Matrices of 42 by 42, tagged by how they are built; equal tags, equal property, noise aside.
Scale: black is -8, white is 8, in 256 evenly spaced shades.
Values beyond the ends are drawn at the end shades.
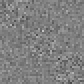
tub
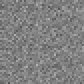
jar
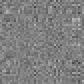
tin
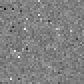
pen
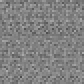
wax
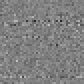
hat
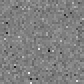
pen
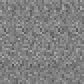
wax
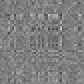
tin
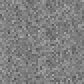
jar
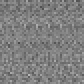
wax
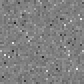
pen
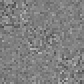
tub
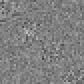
tub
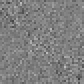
tub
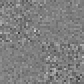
tub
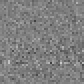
hat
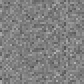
jar
